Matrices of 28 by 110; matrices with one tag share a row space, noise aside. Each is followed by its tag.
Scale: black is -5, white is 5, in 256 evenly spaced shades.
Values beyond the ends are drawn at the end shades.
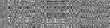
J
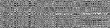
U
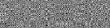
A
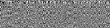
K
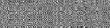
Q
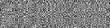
K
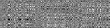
J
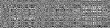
U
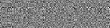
K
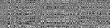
J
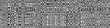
J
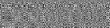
K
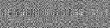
Q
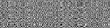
Q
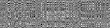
J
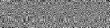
K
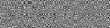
K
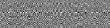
Q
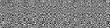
K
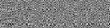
K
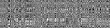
J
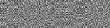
A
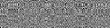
A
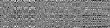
U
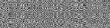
Q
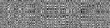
J
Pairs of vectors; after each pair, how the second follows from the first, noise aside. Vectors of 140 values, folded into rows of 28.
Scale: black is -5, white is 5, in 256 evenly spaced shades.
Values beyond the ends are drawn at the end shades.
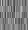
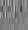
negated, partly zeroed.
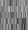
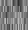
wrapped around.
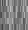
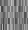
wrapped around.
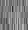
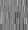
negated, partly zeroed.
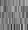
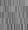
shrunk.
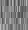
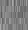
shrunk.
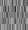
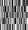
scaled up.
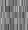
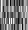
reversed, scaled up.
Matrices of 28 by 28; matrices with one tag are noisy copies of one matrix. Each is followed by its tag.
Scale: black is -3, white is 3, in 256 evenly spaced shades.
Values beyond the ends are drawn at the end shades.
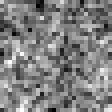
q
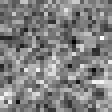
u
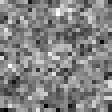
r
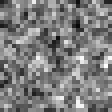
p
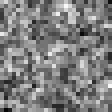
r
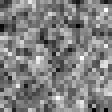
p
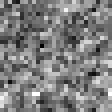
u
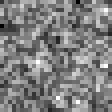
p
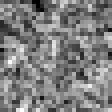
q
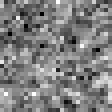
u
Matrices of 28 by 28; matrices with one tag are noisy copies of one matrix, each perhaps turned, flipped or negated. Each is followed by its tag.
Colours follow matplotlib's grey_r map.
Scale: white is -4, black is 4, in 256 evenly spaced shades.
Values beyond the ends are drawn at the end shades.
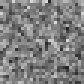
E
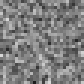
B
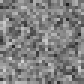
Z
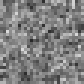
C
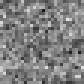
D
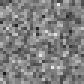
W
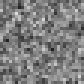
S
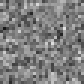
C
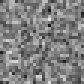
B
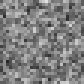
D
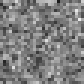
S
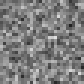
W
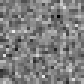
W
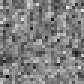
C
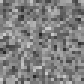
B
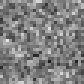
D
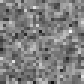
S
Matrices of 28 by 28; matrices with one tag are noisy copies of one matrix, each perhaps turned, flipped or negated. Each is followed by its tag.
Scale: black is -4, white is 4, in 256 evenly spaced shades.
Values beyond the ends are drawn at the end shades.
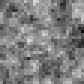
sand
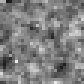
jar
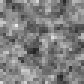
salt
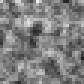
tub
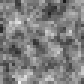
jar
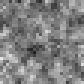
salt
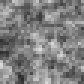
sand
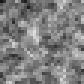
salt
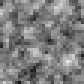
jar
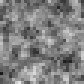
jar
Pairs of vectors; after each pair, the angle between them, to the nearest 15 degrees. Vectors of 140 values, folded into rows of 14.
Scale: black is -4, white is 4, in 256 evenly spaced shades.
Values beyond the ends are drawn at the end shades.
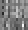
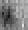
60 degrees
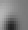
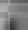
30 degrees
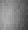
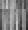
60 degrees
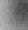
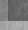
60 degrees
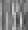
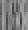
165 degrees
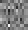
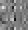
90 degrees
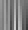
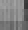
60 degrees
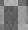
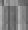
45 degrees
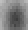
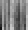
75 degrees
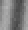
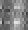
135 degrees
